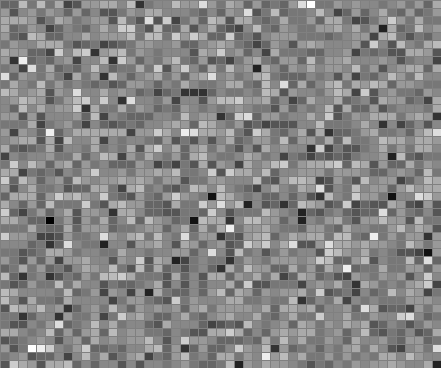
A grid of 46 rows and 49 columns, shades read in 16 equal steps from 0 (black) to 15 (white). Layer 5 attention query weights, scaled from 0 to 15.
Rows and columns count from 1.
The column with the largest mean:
1
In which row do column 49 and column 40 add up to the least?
36
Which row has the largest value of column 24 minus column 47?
32
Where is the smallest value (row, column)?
28, 6
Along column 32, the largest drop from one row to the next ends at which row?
12
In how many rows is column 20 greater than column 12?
21
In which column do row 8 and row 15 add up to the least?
49
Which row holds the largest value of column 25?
26
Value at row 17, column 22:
13
